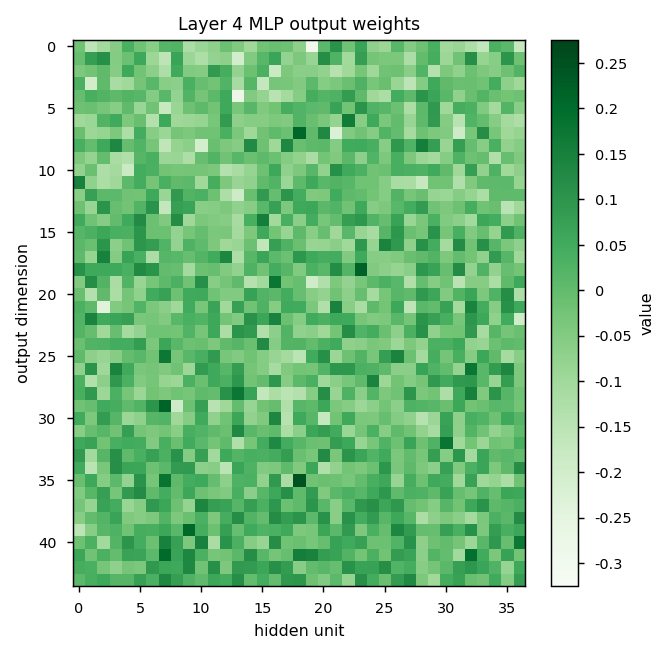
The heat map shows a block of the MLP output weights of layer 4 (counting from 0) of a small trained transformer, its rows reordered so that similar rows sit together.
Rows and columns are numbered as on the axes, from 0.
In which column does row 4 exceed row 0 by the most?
19
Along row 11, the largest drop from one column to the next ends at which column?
1
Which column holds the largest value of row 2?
11
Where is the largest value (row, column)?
35, 18
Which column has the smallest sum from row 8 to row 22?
13
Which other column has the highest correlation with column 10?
7
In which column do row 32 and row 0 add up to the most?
21
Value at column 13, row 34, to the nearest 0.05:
0.05
